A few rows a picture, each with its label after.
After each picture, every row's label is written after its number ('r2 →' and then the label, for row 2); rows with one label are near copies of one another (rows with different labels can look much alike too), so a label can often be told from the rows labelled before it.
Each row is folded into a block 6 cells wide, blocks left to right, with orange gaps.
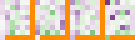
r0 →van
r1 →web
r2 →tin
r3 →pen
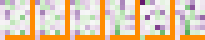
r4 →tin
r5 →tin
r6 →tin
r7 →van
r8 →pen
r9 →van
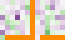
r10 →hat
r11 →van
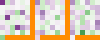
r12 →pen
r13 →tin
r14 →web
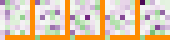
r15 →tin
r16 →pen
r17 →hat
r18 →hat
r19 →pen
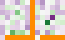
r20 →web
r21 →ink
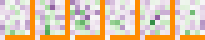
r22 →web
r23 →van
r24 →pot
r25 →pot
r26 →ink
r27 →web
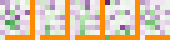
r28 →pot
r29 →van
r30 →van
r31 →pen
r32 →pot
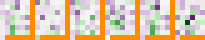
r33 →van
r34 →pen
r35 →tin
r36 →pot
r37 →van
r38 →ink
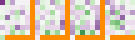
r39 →pen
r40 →web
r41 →web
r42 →pot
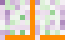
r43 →tin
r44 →web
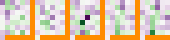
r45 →tin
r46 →pot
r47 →ink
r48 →van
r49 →van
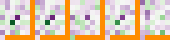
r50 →ink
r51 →ink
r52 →hat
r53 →ink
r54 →tin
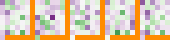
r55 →tin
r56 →hat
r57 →pot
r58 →web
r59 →tin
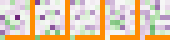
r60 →hat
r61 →pen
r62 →pen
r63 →pot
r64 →van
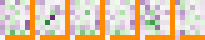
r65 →web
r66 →ink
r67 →web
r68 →web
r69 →pot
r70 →tin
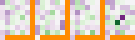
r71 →tin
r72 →web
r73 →tin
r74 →ink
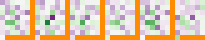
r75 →pot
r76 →ink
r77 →ink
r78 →pot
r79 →pot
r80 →hat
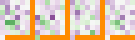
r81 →pot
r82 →hat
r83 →tin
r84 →pot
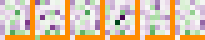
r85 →web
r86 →pen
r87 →web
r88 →ink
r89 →van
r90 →web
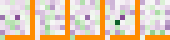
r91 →hat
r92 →van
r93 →hat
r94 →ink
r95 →web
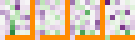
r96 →van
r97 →tin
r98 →web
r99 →pen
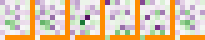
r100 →pot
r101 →pot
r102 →ink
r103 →pen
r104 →pen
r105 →pot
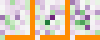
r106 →hat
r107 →ink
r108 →pot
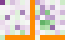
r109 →pen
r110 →pot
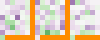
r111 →hat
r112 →web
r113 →pen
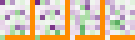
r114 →pen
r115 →pen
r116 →van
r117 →pot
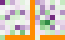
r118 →pen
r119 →pot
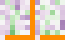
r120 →van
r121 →web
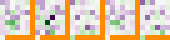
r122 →pot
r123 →ink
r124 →pen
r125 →pot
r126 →pen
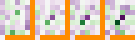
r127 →web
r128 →ink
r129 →ink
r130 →ink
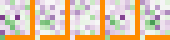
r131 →hat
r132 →pot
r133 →tin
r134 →hat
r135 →pot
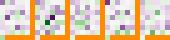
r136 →pen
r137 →ink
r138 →pot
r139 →pen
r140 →web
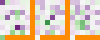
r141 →pen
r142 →ink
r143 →pot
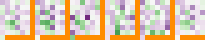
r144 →pot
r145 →pot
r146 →hat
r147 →van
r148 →web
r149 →pot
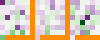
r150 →pen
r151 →van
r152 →ink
